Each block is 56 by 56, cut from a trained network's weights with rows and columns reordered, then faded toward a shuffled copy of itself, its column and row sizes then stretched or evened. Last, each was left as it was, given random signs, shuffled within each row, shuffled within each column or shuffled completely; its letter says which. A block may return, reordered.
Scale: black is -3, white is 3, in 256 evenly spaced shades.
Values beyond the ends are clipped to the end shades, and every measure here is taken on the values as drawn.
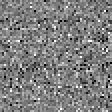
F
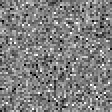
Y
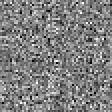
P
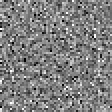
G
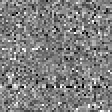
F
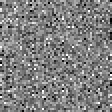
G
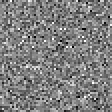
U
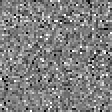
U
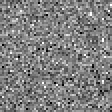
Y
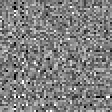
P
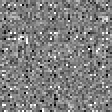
P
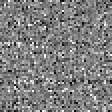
F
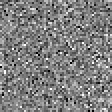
Y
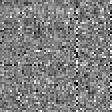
P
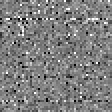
F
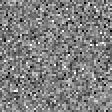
Y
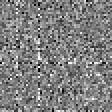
F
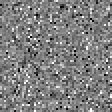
G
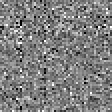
F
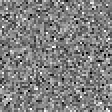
Y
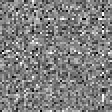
P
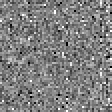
G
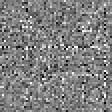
F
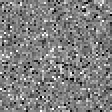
Y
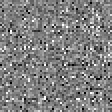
P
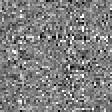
P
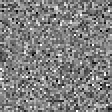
U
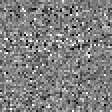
F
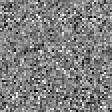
F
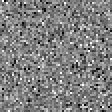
Y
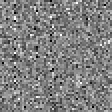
G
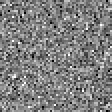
Y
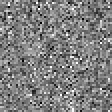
G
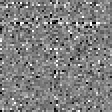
F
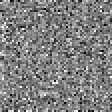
U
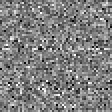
U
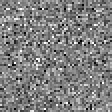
U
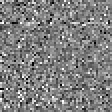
F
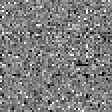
F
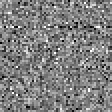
U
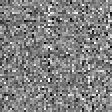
F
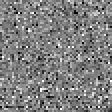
U
